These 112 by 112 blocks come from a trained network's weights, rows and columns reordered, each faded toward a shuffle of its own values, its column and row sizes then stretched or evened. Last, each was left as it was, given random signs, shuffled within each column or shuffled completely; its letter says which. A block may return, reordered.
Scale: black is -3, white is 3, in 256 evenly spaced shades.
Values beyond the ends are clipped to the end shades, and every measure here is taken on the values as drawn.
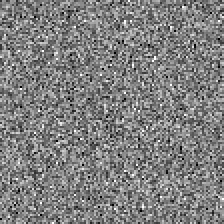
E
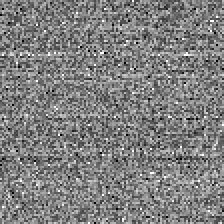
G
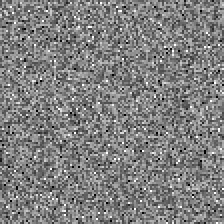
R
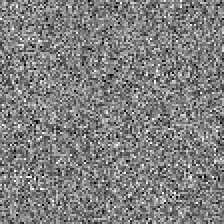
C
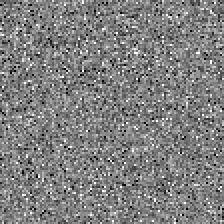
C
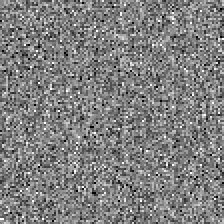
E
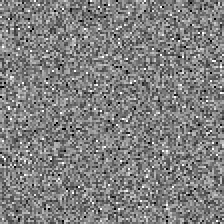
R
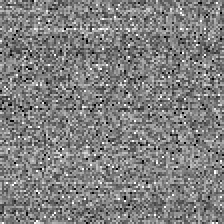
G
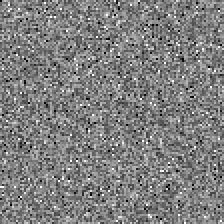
E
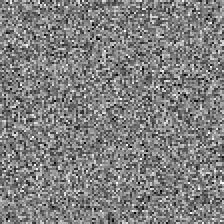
R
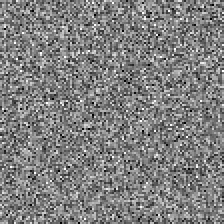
R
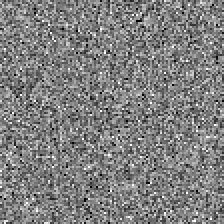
E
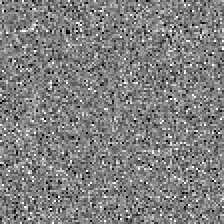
G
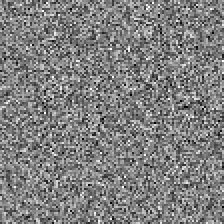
G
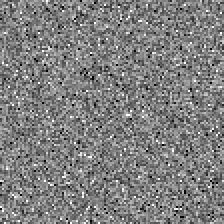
R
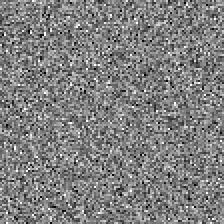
R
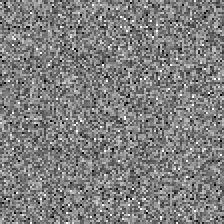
C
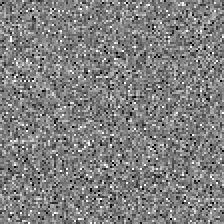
C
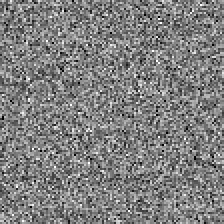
E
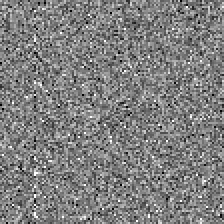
E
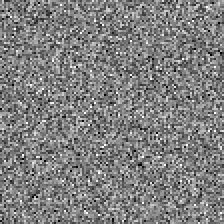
R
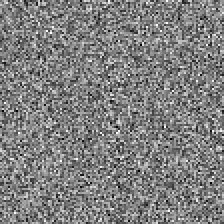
G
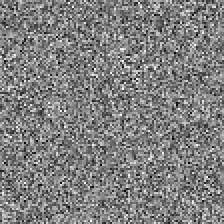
E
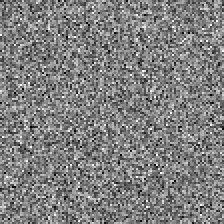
E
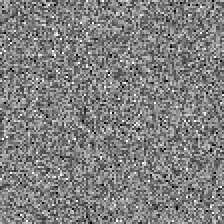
R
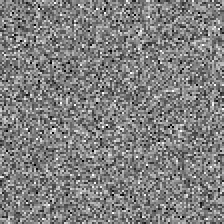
R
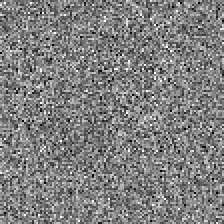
G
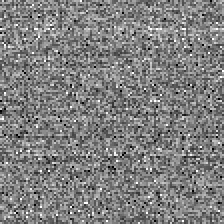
G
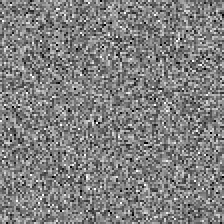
R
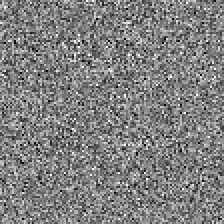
C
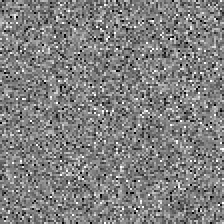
E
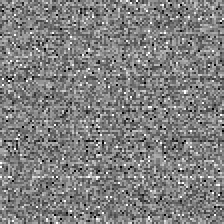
G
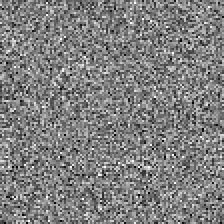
G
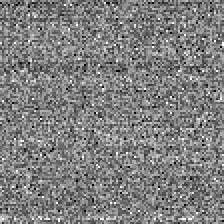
G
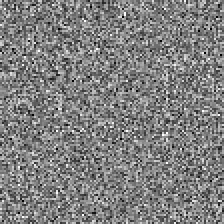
G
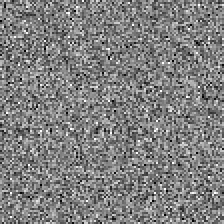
G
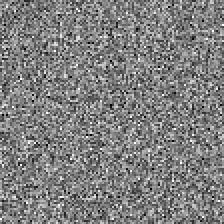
G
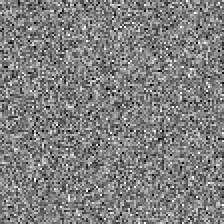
C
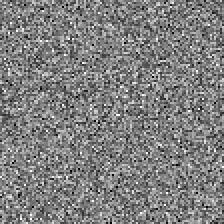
R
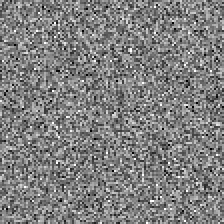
R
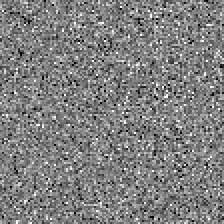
E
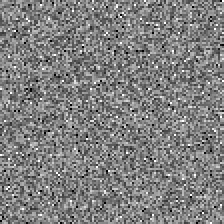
R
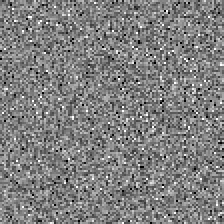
E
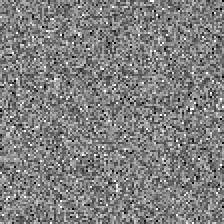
R
